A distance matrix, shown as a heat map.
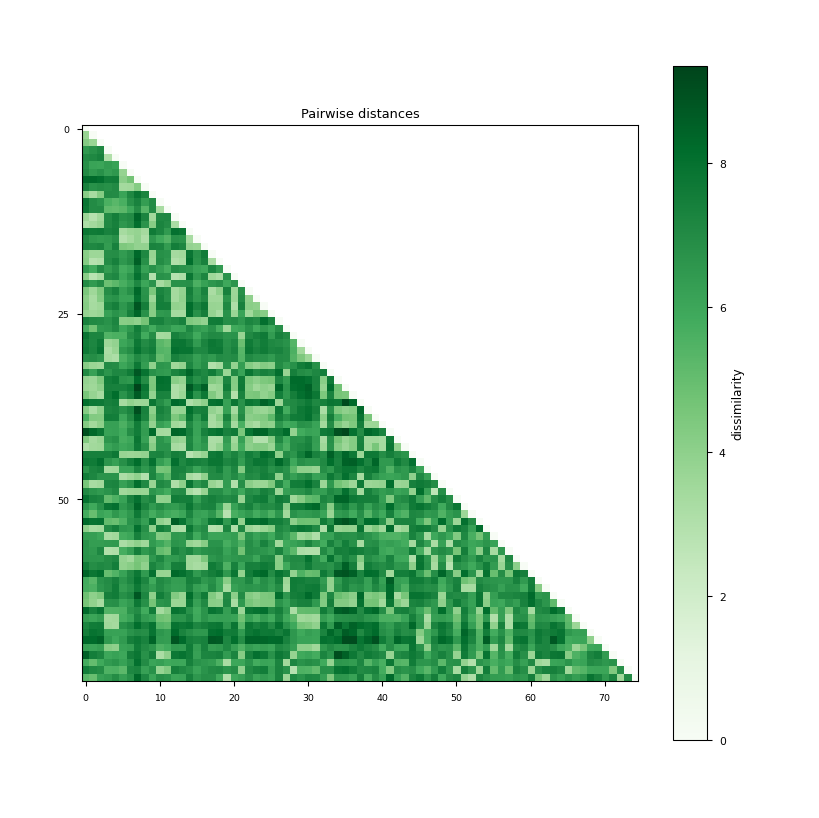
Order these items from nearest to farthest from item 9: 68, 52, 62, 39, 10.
39, 52, 62, 10, 68
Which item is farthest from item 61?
41
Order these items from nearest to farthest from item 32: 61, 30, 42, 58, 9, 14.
42, 9, 58, 61, 14, 30
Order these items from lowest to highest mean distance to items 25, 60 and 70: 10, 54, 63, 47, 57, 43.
57, 10, 43, 54, 63, 47
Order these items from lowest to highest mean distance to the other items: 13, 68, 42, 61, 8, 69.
42, 13, 8, 61, 68, 69
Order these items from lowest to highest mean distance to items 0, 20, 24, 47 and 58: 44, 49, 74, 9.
9, 49, 44, 74
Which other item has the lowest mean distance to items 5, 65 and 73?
28
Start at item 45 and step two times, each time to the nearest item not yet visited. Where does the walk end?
68
